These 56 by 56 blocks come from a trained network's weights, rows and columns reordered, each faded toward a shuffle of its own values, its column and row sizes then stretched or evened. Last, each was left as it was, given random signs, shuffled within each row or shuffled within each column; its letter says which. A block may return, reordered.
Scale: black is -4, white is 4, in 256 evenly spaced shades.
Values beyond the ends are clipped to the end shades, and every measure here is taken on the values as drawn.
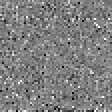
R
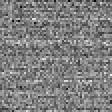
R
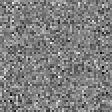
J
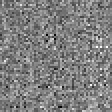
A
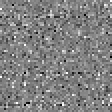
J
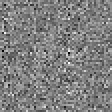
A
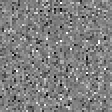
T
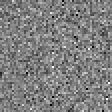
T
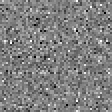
A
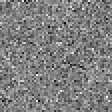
R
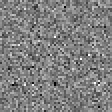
J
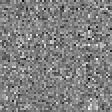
J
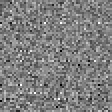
J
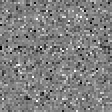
R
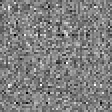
A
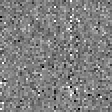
T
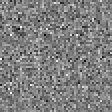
R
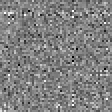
J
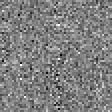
T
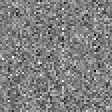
T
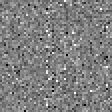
T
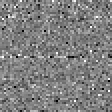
R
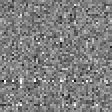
J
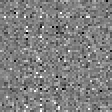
A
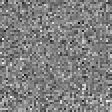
J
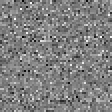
R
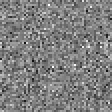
A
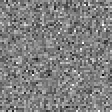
R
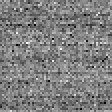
R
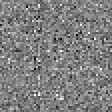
J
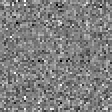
J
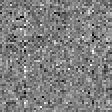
A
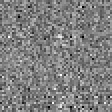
A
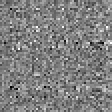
A
